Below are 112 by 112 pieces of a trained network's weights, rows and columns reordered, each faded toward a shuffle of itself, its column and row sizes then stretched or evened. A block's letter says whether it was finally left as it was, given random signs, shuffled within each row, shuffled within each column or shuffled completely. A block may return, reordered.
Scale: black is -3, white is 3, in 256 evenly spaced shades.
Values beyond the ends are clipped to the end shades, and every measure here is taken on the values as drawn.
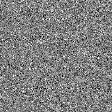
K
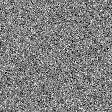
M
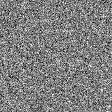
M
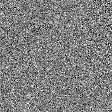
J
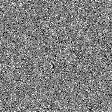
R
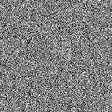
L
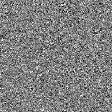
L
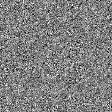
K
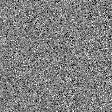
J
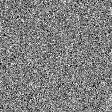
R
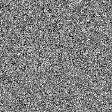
K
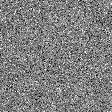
M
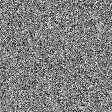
M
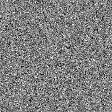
R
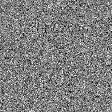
J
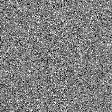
J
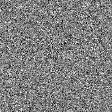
K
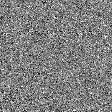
R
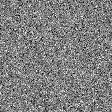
M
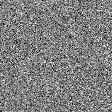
M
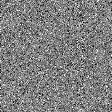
J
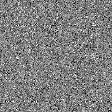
L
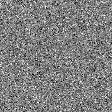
R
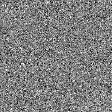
K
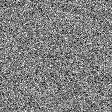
M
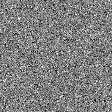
R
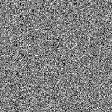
L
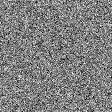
M
